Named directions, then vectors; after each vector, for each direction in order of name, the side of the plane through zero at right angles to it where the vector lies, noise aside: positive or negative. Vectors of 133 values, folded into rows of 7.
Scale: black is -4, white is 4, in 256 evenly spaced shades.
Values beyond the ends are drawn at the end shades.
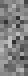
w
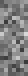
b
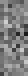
negative, negative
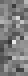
positive, negative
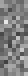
negative, negative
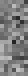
negative, positive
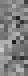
negative, positive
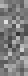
negative, negative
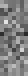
negative, negative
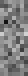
positive, positive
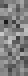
positive, positive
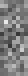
negative, negative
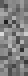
positive, positive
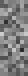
positive, positive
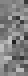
negative, positive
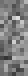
positive, negative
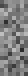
positive, positive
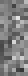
positive, negative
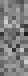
negative, negative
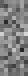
positive, positive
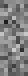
positive, positive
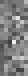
positive, negative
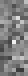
positive, negative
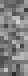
positive, negative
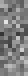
negative, negative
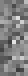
positive, negative
